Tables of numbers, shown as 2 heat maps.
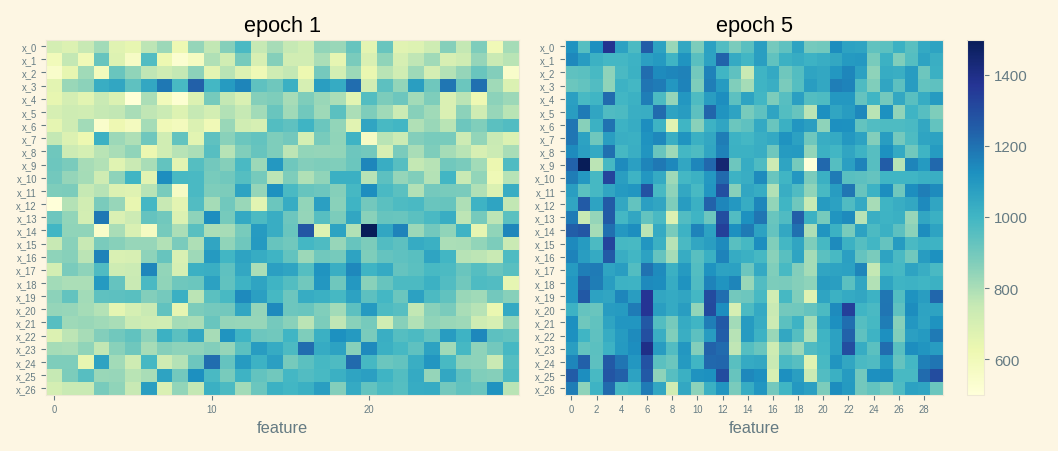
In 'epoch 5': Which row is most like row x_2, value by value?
x_3
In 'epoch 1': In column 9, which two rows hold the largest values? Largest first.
x_3, x_25
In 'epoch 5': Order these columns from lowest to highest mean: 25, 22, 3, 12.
25, 22, 3, 12
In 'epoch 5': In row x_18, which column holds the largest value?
1
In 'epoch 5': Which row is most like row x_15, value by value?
x_10
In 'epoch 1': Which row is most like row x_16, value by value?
x_13
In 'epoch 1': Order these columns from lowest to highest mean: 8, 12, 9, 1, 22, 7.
8, 1, 7, 9, 22, 12
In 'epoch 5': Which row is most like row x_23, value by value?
x_20
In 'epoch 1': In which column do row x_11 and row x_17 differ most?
6
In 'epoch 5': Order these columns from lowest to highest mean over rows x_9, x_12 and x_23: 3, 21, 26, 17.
26, 17, 21, 3
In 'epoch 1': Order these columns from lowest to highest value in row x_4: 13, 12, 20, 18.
12, 18, 13, 20
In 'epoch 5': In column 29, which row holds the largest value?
x_25
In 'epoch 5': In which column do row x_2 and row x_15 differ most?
3
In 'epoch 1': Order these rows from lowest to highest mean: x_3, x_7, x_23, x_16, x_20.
x_7, x_20, x_16, x_23, x_3
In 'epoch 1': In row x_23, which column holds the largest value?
16
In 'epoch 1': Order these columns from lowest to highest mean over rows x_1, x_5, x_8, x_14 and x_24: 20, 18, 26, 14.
26, 18, 14, 20
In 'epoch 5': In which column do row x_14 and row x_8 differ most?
6
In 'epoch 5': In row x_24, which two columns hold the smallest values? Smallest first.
19, 16
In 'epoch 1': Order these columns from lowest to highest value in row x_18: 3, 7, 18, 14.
7, 18, 14, 3
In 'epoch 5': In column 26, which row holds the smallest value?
x_9
